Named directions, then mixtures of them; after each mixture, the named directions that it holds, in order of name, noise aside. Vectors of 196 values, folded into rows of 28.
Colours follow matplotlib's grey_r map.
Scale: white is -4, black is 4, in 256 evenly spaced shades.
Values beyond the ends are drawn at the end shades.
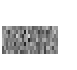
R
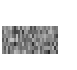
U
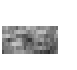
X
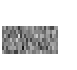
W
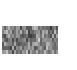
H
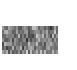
H, W.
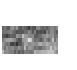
X.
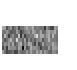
W.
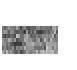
H, R, X.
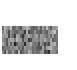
R, U, W.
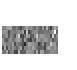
H, R, W.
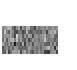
R, U.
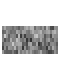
W, X.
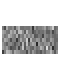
R, W.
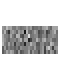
R.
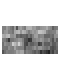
X.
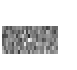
R, X.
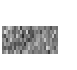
H, R, U.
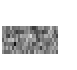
H, U, X.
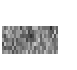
H.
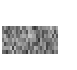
H.
